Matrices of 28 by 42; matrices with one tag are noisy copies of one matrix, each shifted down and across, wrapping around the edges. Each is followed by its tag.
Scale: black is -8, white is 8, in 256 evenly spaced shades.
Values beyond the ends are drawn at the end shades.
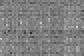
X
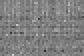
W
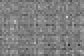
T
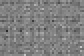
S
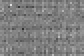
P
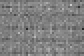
P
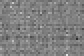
S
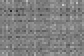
X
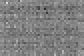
X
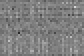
W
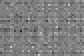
S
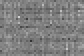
P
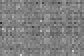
T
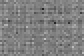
S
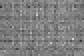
P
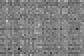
T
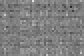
X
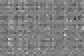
S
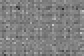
S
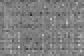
P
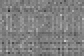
W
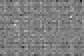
S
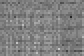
P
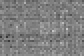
X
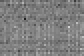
W
